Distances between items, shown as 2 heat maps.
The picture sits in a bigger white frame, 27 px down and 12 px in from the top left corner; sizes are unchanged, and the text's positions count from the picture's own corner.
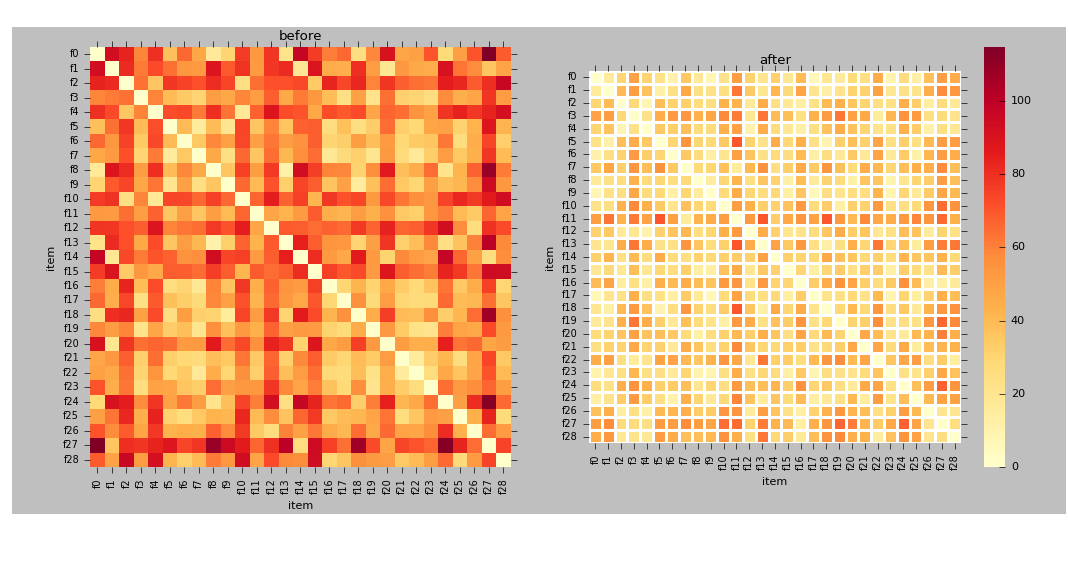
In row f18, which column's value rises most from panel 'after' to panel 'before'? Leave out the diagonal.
f1
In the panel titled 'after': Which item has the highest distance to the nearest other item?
f14
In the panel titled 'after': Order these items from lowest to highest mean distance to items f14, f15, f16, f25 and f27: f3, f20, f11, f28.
f28, f3, f20, f11
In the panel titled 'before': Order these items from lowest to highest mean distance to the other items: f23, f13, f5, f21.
f21, f5, f23, f13
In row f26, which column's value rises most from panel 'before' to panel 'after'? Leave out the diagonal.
f11
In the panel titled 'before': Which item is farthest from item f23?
f12
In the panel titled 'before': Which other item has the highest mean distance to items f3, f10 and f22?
f27
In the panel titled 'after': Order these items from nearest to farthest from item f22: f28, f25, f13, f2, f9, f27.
f28, f2, f27, f9, f25, f13
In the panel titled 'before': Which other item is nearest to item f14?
f1
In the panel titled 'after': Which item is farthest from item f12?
f11
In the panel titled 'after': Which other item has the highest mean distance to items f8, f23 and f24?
f27
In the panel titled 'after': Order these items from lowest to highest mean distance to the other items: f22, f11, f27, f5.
f5, f22, f27, f11
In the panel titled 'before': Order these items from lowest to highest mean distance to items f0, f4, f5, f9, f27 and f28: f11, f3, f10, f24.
f11, f3, f24, f10
